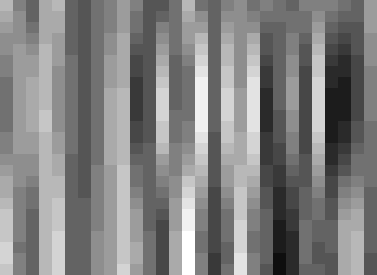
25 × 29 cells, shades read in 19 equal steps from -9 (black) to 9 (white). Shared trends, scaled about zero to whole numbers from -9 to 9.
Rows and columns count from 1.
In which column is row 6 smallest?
27
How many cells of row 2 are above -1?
13
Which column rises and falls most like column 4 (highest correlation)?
9
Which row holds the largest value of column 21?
1
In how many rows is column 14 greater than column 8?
11
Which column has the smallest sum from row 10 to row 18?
26
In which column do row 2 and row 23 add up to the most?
15
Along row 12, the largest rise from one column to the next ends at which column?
25
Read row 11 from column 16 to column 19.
8 -2 6 2
